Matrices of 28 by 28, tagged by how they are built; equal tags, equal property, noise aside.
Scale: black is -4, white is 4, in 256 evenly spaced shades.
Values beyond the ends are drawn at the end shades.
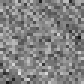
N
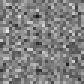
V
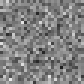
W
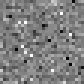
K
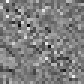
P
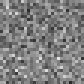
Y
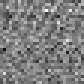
Y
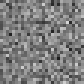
V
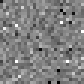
K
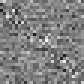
P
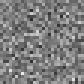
V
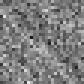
N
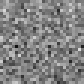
Y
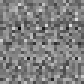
Y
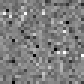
K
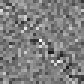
P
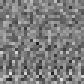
Y
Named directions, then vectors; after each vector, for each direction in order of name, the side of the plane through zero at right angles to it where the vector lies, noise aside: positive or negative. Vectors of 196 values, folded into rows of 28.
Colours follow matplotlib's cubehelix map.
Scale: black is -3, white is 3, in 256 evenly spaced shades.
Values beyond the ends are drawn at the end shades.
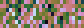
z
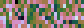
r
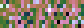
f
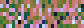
positive, negative, positive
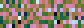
positive, negative, positive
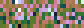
positive, negative, negative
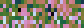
negative, positive, positive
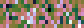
negative, negative, positive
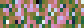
negative, negative, negative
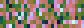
positive, negative, positive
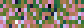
negative, positive, positive
